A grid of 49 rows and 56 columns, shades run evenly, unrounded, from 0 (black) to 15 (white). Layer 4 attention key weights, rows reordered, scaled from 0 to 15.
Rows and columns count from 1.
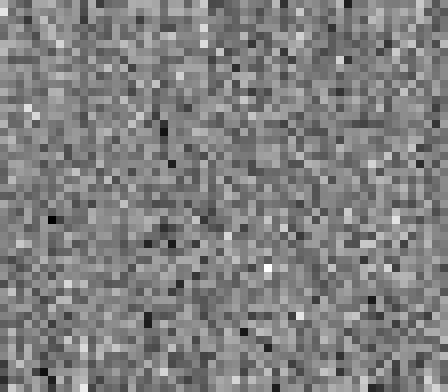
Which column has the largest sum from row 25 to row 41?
34
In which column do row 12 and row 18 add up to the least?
43
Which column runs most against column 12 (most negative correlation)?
11
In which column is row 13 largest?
31
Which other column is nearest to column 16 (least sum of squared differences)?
14
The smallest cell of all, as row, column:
28, 7
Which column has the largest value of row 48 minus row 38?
47
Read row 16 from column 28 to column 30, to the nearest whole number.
5 8 8
